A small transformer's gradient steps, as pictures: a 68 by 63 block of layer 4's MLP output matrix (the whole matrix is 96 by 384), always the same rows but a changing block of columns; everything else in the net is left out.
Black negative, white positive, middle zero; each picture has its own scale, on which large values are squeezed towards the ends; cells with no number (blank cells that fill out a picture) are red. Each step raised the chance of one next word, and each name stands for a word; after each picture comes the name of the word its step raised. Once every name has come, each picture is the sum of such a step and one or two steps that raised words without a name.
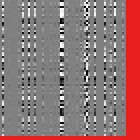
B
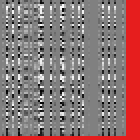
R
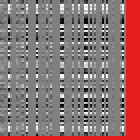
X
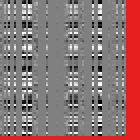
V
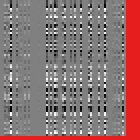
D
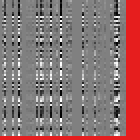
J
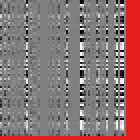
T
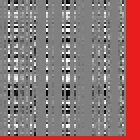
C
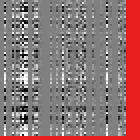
D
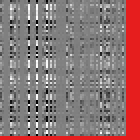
R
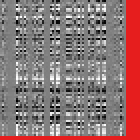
D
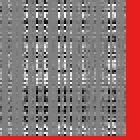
C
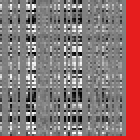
X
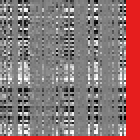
D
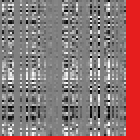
J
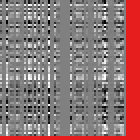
C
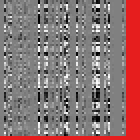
X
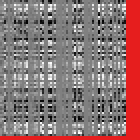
X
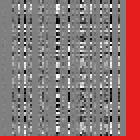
X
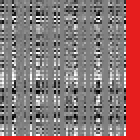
J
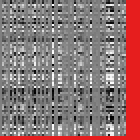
C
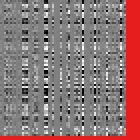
T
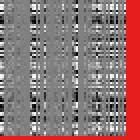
X
